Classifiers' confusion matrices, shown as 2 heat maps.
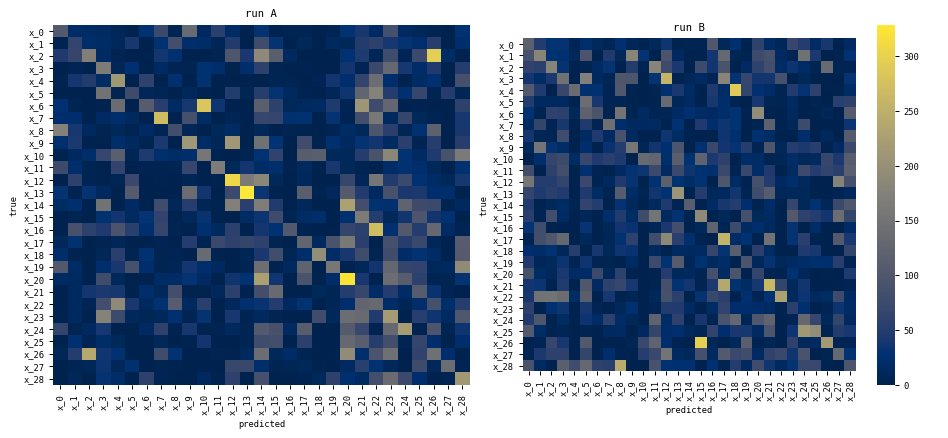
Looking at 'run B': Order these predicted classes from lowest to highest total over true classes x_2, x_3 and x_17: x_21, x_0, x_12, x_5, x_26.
x_0, x_26, x_5, x_21, x_12
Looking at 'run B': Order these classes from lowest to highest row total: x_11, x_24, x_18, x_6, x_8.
x_8, x_18, x_6, x_11, x_24
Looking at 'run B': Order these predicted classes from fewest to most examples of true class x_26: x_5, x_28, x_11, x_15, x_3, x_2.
x_28, x_3, x_2, x_5, x_11, x_15
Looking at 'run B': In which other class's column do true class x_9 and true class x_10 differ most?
x_1
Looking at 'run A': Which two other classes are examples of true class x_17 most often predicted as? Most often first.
x_20, x_28
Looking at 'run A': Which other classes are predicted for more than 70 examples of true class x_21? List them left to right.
x_8, x_14, x_15, x_25
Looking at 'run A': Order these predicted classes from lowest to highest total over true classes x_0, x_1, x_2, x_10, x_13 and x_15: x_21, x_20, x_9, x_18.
x_18, x_20, x_9, x_21
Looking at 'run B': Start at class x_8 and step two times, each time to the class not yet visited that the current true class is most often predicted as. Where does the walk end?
x_5
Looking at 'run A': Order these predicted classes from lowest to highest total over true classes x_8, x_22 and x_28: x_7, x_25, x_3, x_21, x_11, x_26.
x_11, x_7, x_25, x_3, x_21, x_26
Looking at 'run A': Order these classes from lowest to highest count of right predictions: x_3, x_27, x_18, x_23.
x_27, x_3, x_18, x_23
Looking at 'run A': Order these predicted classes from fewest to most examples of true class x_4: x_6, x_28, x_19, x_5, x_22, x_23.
x_5, x_23, x_19, x_6, x_28, x_22
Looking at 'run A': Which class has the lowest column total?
x_16
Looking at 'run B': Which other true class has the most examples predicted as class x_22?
x_3
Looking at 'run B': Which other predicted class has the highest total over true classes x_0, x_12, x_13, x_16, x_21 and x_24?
x_17
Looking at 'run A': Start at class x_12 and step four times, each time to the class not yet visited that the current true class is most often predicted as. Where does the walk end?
x_3
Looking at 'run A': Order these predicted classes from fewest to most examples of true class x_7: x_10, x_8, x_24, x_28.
x_8, x_10, x_28, x_24
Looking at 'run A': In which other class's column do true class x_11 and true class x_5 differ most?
x_22
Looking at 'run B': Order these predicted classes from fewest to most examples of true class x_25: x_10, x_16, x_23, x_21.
x_10, x_23, x_16, x_21
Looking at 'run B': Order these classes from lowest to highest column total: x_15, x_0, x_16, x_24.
x_16, x_15, x_24, x_0
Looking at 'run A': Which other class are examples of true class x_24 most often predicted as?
x_23
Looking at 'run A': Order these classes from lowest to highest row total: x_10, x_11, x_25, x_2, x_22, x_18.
x_11, x_25, x_18, x_22, x_2, x_10
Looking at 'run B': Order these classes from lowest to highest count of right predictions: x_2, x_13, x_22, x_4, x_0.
x_0, x_4, x_2, x_13, x_22
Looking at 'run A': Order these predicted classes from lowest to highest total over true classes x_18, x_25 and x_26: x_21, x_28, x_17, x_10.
x_17, x_28, x_10, x_21
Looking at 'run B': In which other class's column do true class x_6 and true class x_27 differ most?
x_20
